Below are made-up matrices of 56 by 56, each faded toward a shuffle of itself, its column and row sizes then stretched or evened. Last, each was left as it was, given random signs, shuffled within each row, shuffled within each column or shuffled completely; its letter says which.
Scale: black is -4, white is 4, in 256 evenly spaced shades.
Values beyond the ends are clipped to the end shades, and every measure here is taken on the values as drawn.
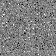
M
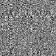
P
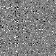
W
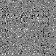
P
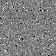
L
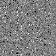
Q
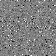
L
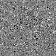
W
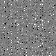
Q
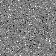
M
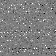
L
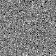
Q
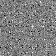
L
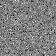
M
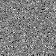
L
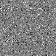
L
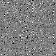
W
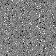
Q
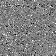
L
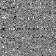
P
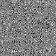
P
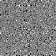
P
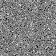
M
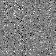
Q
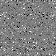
L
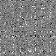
P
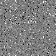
Q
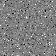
L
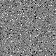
M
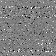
L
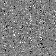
Q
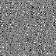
W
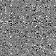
P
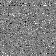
L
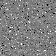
M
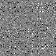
W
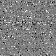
L
